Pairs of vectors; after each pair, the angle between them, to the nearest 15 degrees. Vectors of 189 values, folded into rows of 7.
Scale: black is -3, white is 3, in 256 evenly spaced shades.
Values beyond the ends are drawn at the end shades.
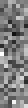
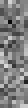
30 degrees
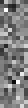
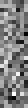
105 degrees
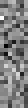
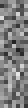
30 degrees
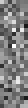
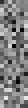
165 degrees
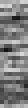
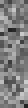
105 degrees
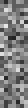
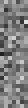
150 degrees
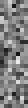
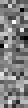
75 degrees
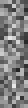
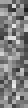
15 degrees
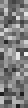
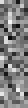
120 degrees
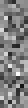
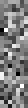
150 degrees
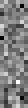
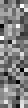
135 degrees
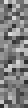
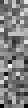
45 degrees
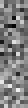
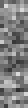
120 degrees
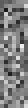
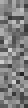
105 degrees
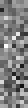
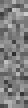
90 degrees
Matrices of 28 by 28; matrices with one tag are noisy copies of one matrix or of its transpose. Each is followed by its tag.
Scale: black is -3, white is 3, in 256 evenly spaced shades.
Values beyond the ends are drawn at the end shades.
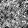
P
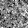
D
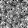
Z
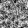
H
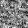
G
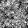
P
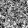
D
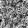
Z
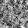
H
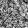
D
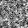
G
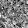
D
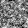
G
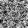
Z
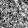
D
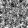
Z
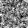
Z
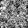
P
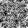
Z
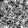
H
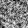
D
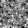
G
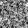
G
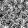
H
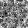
Z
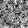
H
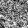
D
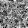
Z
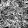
P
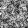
P
